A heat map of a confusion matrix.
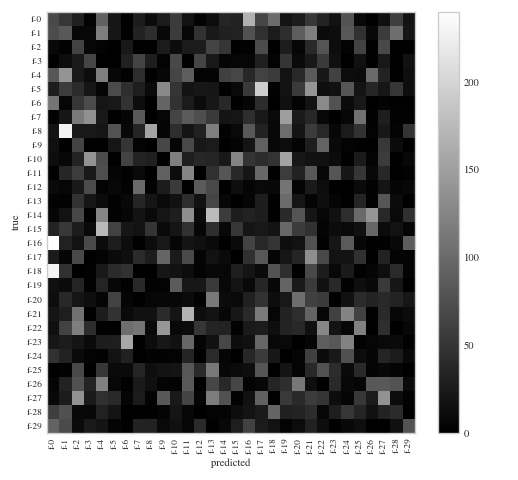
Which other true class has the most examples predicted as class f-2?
f-27
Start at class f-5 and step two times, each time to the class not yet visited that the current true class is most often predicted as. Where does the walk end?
f-21
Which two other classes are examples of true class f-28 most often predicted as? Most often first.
f-18, f-1
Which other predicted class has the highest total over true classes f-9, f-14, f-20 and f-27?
f-13
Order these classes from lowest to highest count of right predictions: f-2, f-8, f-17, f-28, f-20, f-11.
f-28, f-2, f-17, f-20, f-11, f-8
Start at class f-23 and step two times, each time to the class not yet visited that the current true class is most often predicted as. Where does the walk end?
f-22
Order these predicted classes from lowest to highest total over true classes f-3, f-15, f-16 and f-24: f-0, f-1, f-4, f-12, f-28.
f-28, f-12, f-1, f-4, f-0
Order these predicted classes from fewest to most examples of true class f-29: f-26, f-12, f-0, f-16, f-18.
f-26, f-18, f-12, f-16, f-0
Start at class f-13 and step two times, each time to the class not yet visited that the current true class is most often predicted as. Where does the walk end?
f-10
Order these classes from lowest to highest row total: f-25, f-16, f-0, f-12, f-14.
f-12, f-25, f-16, f-0, f-14
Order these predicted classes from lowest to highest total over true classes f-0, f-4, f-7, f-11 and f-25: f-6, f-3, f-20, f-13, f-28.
f-6, f-28, f-20, f-3, f-13
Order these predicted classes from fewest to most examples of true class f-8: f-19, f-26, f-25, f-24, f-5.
f-26, f-24, f-25, f-5, f-19
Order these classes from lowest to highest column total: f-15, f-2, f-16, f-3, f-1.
f-15, f-3, f-16, f-1, f-2
